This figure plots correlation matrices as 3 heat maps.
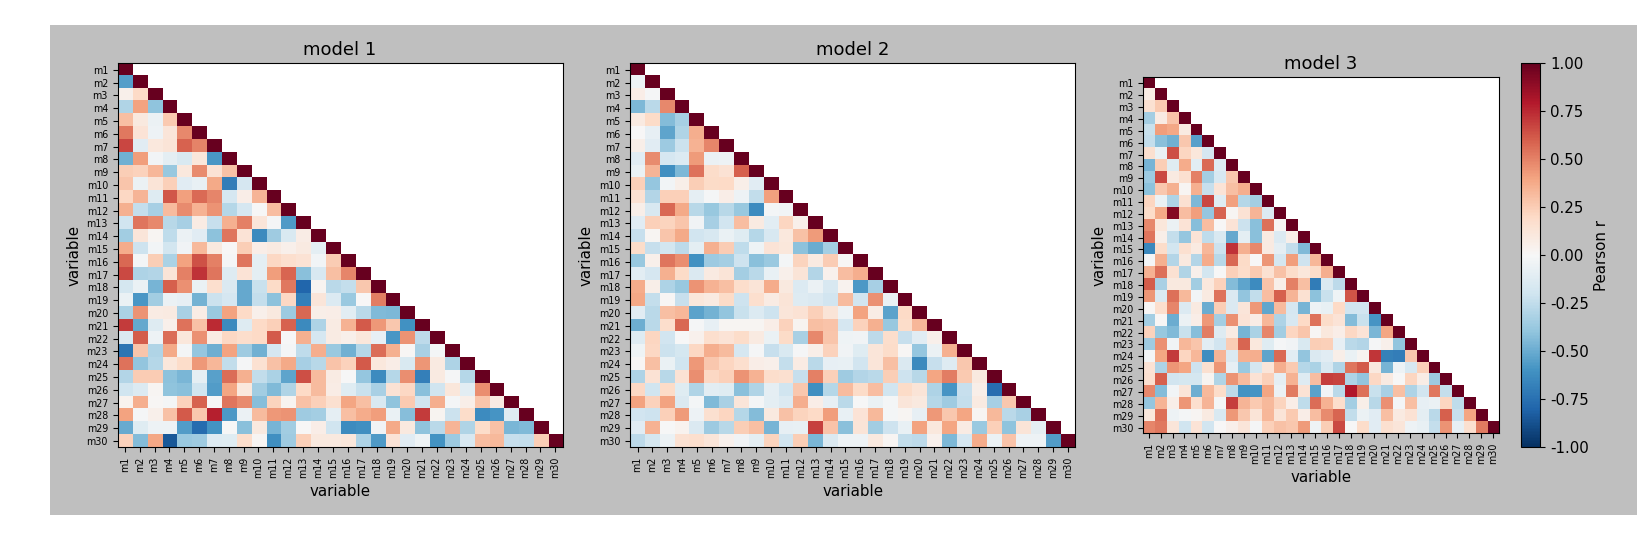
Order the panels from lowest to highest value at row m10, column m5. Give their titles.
model 1, model 2, model 3
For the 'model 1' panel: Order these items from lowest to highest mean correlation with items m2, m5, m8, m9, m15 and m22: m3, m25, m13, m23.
m23, m3, m25, m13
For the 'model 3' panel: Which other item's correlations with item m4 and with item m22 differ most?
m24
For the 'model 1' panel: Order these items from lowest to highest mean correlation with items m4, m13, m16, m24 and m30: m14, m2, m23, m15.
m23, m14, m2, m15
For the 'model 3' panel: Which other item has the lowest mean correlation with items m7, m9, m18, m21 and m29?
m20
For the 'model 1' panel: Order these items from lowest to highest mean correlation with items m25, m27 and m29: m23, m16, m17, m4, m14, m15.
m17, m4, m16, m15, m23, m14
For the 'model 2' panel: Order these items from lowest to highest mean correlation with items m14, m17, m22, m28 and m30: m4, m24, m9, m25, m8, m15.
m9, m8, m15, m24, m25, m4
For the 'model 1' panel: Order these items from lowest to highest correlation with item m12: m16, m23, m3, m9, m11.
m3, m9, m23, m16, m11
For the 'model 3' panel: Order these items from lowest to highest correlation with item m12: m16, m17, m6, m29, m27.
m6, m16, m27, m29, m17
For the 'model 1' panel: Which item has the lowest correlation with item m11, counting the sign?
m30
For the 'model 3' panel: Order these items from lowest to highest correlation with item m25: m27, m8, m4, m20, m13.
m8, m20, m13, m4, m27
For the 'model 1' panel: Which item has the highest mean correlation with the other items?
m6
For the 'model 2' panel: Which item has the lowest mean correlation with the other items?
m26
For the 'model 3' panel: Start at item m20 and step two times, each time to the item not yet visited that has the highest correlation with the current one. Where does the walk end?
m3
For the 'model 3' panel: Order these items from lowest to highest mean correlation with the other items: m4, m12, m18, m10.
m18, m10, m4, m12
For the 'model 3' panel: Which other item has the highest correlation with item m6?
m11
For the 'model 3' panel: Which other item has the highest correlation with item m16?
m26
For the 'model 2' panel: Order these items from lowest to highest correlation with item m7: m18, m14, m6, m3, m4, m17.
m3, m4, m14, m17, m18, m6
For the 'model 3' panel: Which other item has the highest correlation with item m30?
m17
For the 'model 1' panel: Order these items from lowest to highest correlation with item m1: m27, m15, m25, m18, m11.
m25, m18, m27, m11, m15
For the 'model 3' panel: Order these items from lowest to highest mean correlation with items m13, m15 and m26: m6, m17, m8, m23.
m23, m6, m17, m8
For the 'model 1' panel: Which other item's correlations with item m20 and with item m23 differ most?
m18
